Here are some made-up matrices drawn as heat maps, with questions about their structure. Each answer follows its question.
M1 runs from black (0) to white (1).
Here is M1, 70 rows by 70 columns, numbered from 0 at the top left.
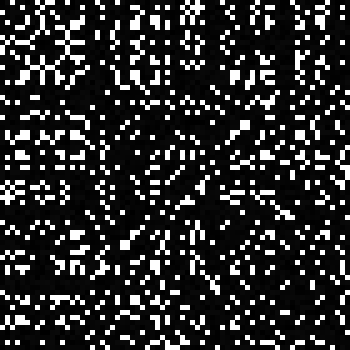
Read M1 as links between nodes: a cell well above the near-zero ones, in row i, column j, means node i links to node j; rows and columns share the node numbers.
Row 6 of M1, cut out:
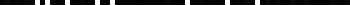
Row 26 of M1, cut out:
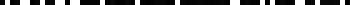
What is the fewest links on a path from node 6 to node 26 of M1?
3
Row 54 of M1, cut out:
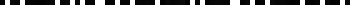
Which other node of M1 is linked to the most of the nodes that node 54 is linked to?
node 33
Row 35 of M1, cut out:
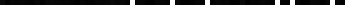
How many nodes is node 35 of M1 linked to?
7
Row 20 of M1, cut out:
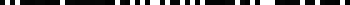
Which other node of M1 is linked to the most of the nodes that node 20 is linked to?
node 68
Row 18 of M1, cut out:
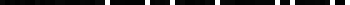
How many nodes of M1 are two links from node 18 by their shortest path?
8
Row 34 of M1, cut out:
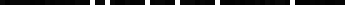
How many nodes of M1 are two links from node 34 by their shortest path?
9
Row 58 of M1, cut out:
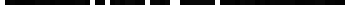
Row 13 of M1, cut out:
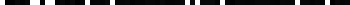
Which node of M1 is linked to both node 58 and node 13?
node 0
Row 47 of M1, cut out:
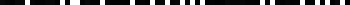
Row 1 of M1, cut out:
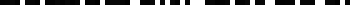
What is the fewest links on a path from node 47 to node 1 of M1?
2
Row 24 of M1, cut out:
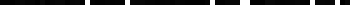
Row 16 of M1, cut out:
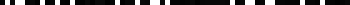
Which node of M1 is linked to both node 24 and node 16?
node 49
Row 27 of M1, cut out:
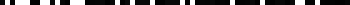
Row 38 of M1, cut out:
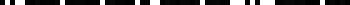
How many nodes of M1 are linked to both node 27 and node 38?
6
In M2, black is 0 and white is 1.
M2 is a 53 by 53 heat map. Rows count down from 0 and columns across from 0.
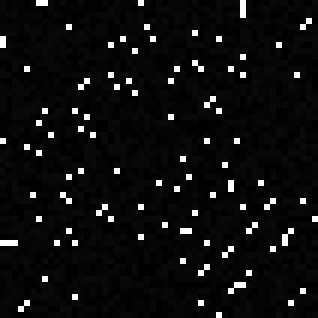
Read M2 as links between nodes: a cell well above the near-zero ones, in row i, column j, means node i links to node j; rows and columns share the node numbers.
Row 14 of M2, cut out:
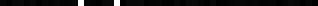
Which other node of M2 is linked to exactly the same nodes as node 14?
node 28
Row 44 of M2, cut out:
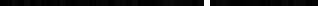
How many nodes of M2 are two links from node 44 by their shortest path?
3
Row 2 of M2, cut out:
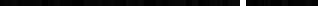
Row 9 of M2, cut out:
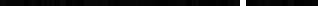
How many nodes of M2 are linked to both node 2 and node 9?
1
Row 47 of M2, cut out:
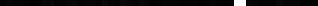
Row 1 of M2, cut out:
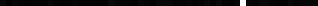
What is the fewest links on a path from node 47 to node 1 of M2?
2
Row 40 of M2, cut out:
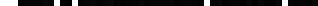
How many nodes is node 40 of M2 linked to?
7
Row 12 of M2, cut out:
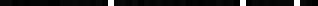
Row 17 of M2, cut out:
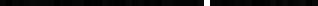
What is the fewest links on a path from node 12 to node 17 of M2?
3
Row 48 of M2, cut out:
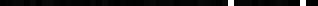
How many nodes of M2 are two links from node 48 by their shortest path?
6
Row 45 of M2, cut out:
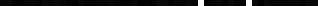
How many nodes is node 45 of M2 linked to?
2
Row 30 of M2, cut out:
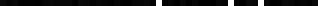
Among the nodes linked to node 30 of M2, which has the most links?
node 38
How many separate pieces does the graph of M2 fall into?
7
